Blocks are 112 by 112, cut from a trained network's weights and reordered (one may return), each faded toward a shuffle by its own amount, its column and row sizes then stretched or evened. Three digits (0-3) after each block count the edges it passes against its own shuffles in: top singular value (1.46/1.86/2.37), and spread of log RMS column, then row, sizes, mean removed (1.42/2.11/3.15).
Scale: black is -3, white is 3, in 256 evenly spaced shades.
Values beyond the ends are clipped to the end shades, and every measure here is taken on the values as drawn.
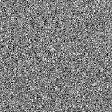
2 1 1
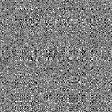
3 2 2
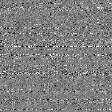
1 1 3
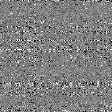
2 2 3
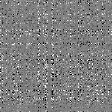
0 3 3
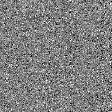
0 2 0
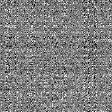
1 3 1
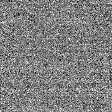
0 1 0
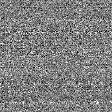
0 1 2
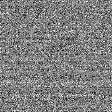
0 1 2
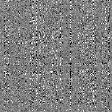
0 3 2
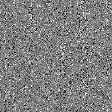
0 2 0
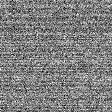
2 0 0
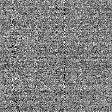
1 2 0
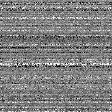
3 1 3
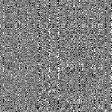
3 3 1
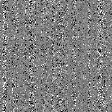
0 3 1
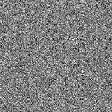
2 1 1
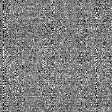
1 3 0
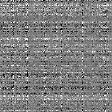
3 3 3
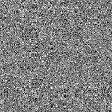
2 1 1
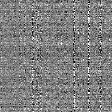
2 3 0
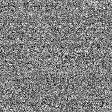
0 0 1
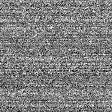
2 0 2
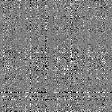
1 3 3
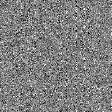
0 2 0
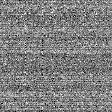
2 1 0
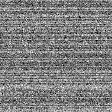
3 1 0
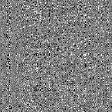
2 3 1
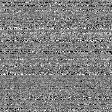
1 0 3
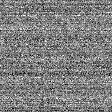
2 0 2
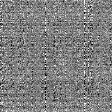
2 3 0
